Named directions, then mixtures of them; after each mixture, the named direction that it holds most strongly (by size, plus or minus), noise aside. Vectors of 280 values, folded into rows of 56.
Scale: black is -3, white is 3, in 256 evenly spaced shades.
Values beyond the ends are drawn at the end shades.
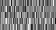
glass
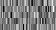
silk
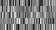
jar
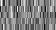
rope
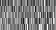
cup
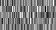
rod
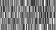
cup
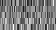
glass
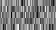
jar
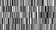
rod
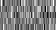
rope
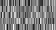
jar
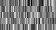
jar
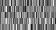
glass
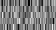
jar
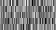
glass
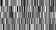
rope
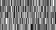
glass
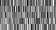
cup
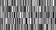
rod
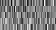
glass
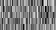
silk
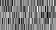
rod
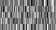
silk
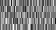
glass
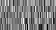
cup
